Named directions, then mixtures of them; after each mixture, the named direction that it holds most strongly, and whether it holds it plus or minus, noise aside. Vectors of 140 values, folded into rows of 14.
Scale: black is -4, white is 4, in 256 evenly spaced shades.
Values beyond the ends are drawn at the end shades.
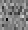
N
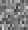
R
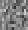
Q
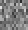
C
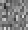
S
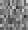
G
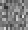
S, plus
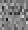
N, plus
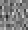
C, minus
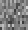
R, plus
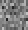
N, plus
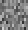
R, plus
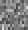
R, plus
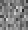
G, minus
